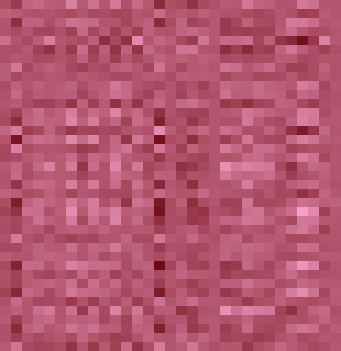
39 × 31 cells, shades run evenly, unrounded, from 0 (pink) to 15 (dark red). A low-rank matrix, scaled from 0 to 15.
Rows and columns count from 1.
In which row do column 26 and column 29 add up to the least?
24
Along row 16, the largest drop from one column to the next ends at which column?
3
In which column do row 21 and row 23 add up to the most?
15
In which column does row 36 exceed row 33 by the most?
28
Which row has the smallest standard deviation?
9
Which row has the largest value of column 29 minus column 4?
5
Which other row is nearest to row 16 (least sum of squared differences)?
23
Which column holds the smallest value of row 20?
21
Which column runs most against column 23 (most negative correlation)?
18
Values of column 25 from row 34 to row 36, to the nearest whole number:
8 4 8
